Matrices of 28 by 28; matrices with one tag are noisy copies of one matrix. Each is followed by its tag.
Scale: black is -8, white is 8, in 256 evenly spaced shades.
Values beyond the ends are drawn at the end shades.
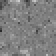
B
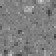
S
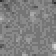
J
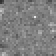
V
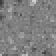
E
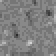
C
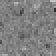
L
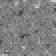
L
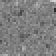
L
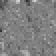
B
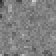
E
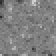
E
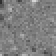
E
